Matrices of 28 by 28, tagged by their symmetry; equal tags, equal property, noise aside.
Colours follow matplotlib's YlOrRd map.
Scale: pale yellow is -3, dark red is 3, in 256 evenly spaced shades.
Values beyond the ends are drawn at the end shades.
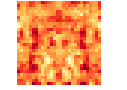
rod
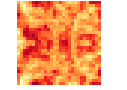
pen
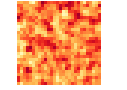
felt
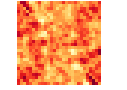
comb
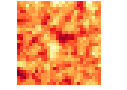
felt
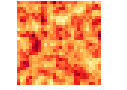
felt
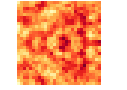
pen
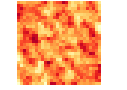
comb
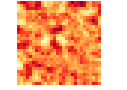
felt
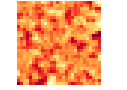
felt
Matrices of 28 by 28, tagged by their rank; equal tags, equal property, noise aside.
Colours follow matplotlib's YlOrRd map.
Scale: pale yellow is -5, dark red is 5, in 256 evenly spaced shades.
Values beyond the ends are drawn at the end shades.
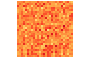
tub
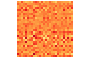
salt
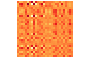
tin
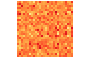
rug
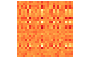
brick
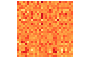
rug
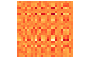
brick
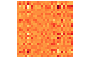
tin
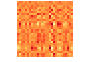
tin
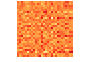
salt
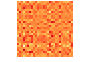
rug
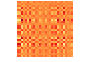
brick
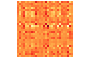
tin
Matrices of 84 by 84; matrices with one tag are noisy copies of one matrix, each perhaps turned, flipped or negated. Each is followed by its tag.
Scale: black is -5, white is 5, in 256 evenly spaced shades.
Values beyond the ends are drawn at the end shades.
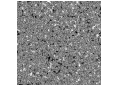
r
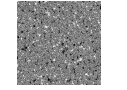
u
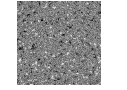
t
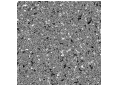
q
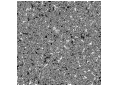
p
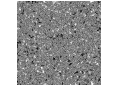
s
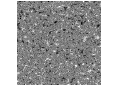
t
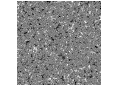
p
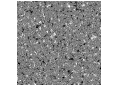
u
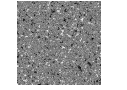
q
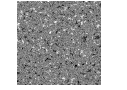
t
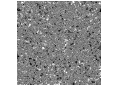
s
